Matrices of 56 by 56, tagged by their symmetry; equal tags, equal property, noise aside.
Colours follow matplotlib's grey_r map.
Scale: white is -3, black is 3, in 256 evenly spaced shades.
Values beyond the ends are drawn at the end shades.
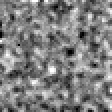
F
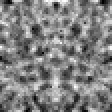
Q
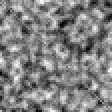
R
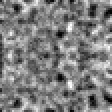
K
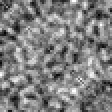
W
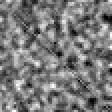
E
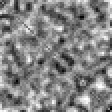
W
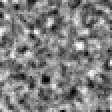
F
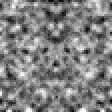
Q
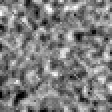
E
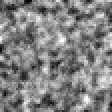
E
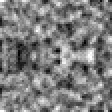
K
